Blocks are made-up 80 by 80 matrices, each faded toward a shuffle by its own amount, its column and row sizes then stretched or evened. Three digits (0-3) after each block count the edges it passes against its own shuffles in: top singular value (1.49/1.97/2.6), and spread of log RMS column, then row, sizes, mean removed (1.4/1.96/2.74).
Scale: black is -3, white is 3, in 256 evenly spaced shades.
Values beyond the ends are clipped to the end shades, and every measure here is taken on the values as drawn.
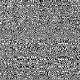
2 0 3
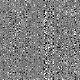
1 3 2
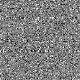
1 0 2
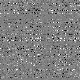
0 1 3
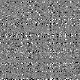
1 2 3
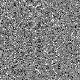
1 1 0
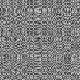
3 1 2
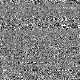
0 0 3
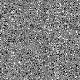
1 1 0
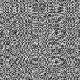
3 0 1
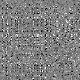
2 2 2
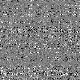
1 0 3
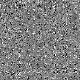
1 2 1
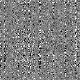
1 3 2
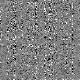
0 3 2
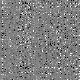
1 3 2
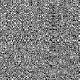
2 1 2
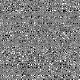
1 1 3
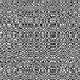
3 0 3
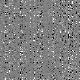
1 3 1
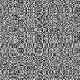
3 2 1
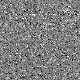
0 0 2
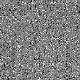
1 1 0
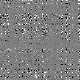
0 3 3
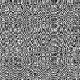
3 0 1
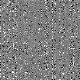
1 3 1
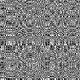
3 1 3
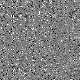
1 2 1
